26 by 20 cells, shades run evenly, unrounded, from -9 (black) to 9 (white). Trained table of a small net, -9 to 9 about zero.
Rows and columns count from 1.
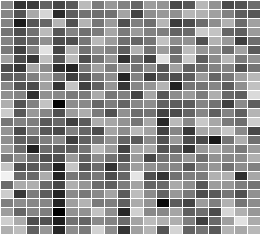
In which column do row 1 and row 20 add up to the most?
1
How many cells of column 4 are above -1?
16
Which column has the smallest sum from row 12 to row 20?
5
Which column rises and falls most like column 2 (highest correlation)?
14
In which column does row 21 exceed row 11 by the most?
3
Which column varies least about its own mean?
9
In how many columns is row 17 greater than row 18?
11
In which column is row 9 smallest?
10
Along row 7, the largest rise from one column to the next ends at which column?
13
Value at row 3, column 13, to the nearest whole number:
4
